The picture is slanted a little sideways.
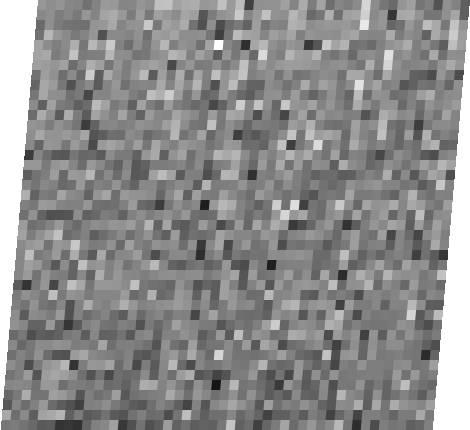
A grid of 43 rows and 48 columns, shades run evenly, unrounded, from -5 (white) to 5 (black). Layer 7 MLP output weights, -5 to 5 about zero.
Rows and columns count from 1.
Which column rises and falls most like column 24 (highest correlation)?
31
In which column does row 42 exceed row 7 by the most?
40
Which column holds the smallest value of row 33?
30
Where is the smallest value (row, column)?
5, 21
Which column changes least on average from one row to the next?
43
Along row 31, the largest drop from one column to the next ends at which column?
38
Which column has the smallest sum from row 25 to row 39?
45
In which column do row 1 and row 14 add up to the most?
24
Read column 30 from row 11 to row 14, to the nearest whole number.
-1 0 -1 -3
